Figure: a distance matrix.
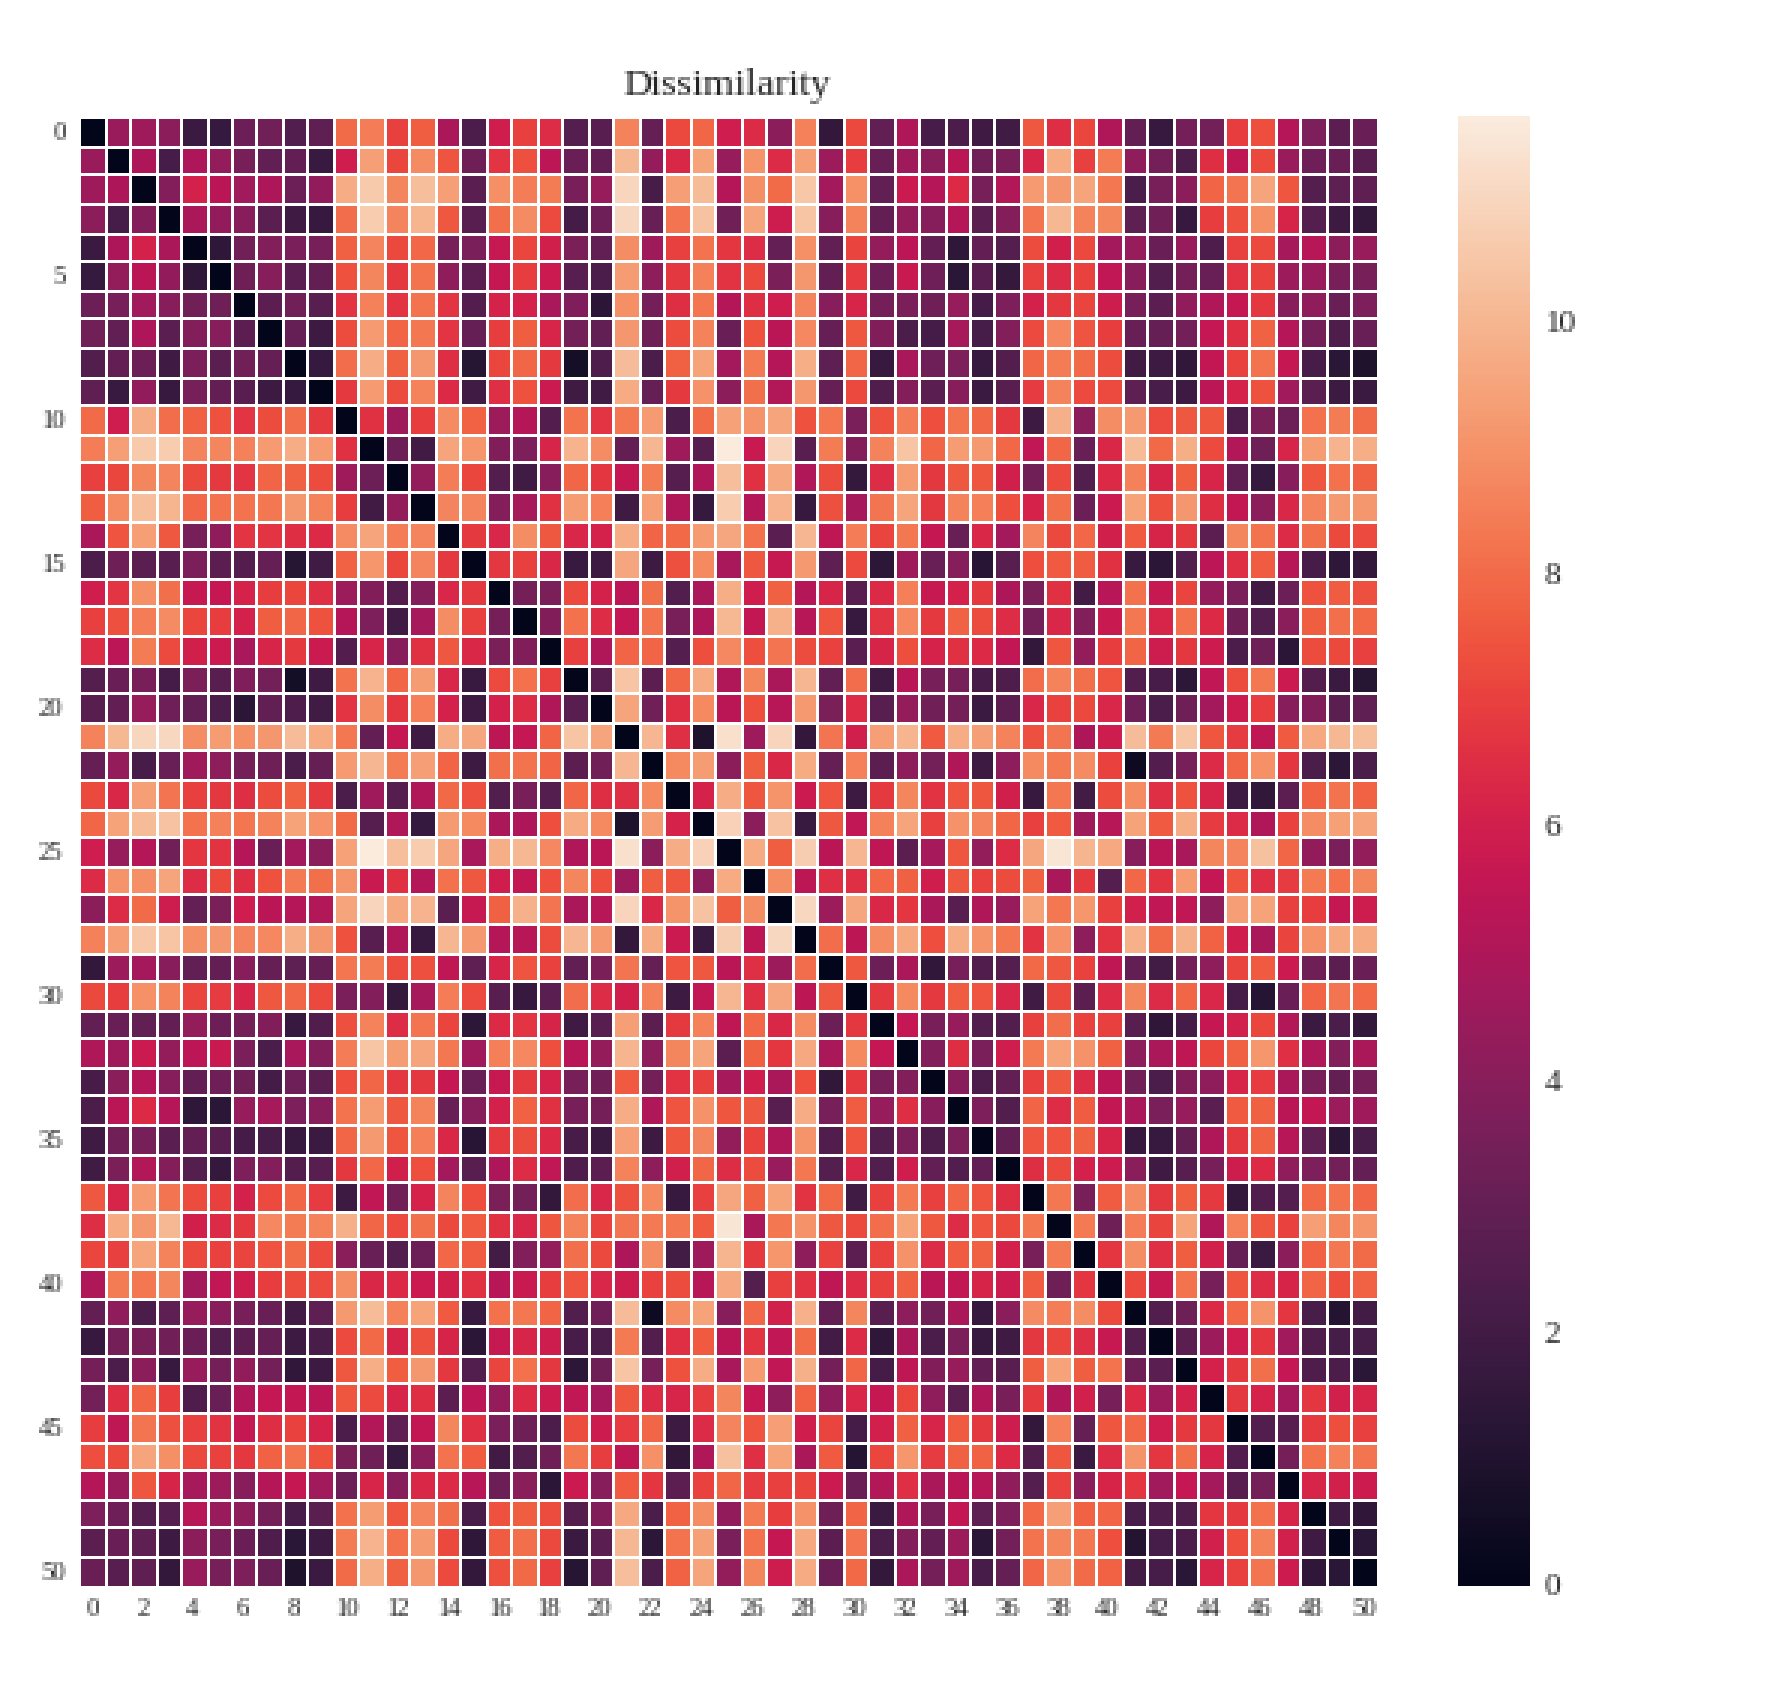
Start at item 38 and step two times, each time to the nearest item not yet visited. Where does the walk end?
26
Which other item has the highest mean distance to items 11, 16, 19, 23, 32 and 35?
38
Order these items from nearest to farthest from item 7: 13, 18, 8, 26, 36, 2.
8, 36, 2, 18, 26, 13
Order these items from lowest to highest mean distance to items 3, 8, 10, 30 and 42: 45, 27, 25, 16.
45, 16, 25, 27
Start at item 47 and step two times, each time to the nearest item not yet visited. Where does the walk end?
37
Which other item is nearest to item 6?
20
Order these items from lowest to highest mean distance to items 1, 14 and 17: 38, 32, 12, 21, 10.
12, 10, 32, 38, 21
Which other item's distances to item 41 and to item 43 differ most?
22
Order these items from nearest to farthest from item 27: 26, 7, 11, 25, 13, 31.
7, 31, 25, 26, 13, 11
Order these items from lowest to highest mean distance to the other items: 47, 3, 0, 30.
0, 47, 3, 30
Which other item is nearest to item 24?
21
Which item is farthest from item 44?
25
